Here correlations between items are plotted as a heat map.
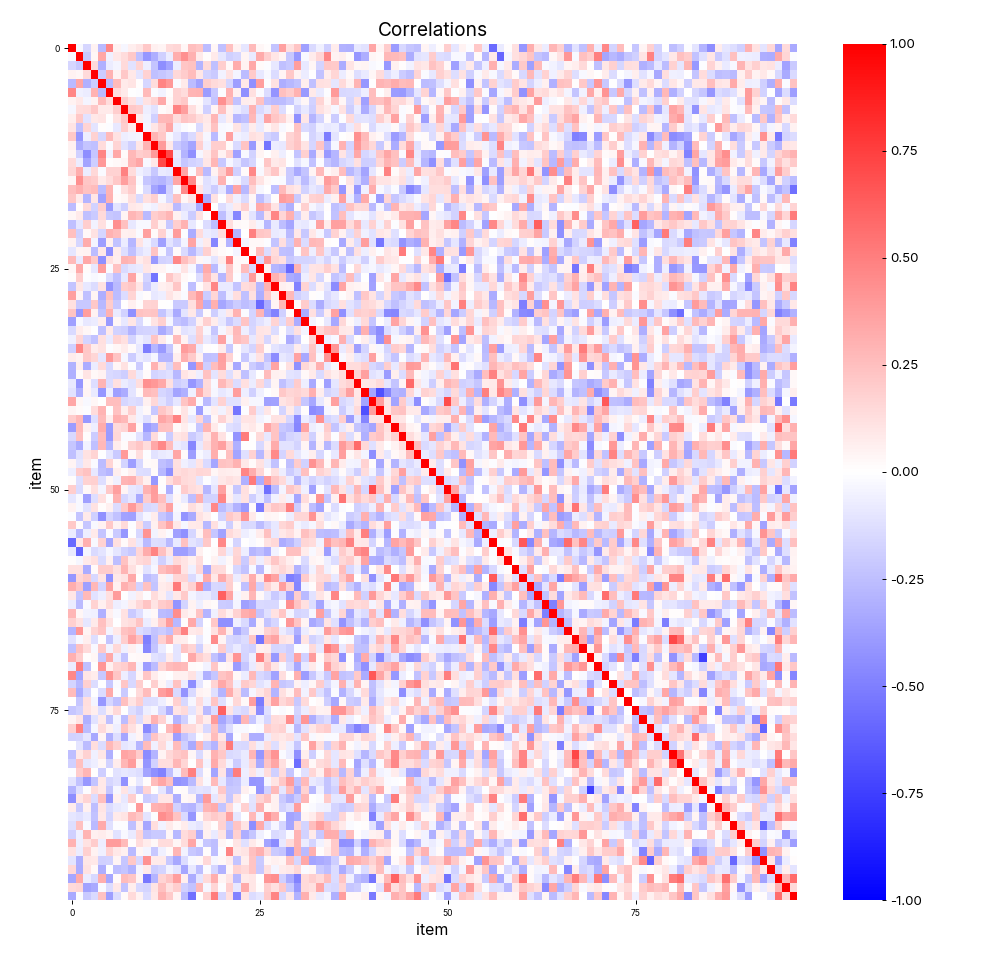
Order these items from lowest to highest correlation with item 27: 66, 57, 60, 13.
57, 13, 66, 60
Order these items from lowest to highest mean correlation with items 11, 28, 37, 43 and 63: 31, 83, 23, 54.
23, 54, 31, 83
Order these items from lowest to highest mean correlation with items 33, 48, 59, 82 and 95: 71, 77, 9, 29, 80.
29, 9, 71, 80, 77
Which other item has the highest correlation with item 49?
24
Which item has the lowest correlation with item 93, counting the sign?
66
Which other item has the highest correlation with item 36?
51
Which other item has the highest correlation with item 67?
80
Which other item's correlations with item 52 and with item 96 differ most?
16
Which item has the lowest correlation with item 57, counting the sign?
1
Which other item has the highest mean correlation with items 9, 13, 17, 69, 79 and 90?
73
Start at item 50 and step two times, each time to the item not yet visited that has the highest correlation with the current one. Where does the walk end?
71
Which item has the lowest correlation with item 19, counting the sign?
22
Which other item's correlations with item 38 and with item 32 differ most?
45
